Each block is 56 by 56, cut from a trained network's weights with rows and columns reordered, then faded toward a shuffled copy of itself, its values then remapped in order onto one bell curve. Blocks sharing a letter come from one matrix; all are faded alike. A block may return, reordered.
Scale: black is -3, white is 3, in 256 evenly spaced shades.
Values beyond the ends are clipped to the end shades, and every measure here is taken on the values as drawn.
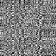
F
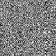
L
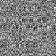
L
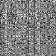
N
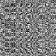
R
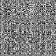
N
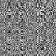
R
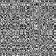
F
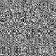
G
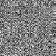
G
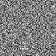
G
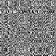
R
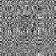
F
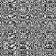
F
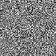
G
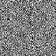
L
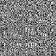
F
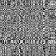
F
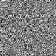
L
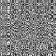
R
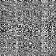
N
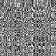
R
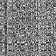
N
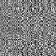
R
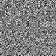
L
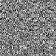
L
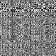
N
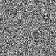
L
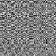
F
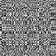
F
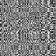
R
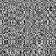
R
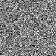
L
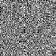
L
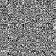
L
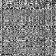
N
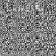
F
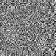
L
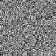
L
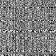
N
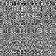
F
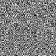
G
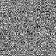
G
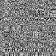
G
